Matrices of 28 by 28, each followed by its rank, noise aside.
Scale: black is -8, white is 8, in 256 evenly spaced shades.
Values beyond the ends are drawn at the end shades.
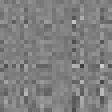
two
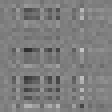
one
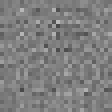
four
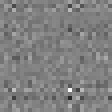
two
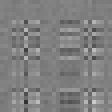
one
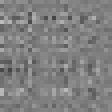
three
